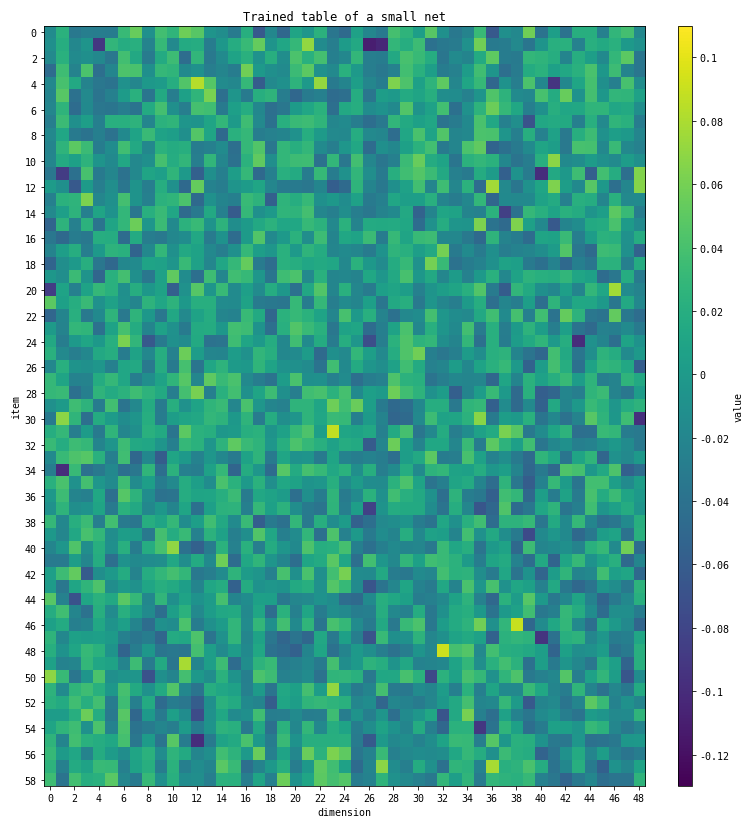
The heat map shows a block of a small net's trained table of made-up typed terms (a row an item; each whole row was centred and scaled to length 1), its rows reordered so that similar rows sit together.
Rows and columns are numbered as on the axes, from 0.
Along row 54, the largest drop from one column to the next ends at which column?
35
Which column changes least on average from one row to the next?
33
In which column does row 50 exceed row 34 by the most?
1
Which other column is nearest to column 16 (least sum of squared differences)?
20
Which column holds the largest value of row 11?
48
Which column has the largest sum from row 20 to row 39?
29
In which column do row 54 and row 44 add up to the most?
6
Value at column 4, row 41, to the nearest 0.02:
0.02
